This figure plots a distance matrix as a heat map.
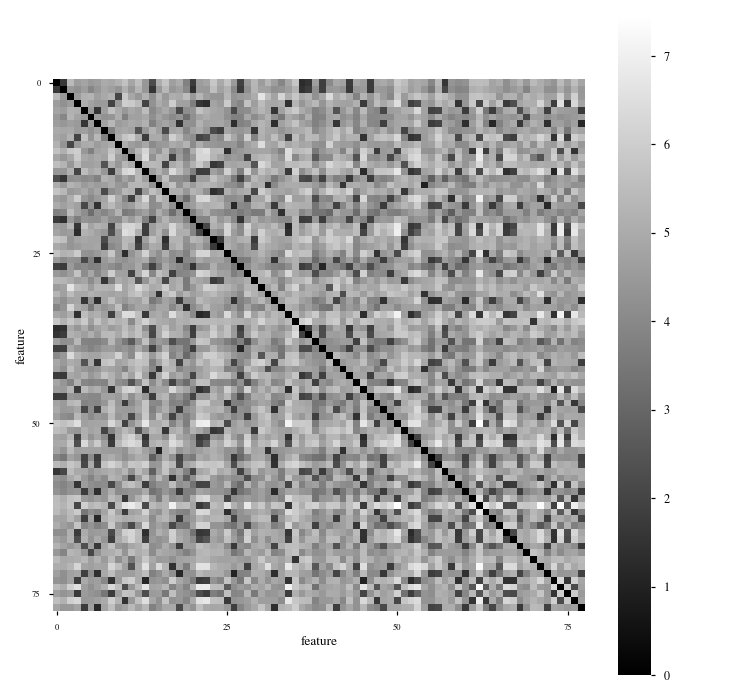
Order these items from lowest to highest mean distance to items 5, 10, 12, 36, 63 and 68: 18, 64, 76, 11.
76, 18, 64, 11
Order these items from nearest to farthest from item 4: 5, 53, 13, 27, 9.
27, 5, 9, 13, 53
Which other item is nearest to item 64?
6
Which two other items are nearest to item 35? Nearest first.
70, 11
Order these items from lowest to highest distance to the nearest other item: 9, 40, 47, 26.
26, 47, 9, 40
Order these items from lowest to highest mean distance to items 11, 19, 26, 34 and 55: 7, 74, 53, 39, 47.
39, 47, 7, 74, 53
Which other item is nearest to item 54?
15
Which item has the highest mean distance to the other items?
35
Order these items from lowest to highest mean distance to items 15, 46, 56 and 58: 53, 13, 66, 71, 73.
71, 73, 66, 13, 53
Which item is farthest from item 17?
62
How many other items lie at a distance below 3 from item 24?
6
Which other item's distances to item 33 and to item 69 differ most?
19
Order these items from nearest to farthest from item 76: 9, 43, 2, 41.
41, 9, 43, 2
